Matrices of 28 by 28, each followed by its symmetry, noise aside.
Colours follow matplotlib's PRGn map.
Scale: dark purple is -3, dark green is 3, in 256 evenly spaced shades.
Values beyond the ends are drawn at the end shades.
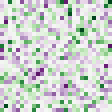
symmetric across the other diagonal.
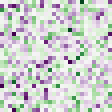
no symmetry.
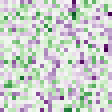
no symmetry.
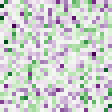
same after a half turn.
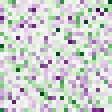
symmetric across the other diagonal.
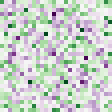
symmetric.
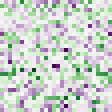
mirrored left to right.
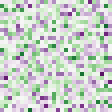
same after a half turn.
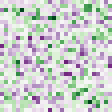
same after a half turn.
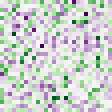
symmetric.
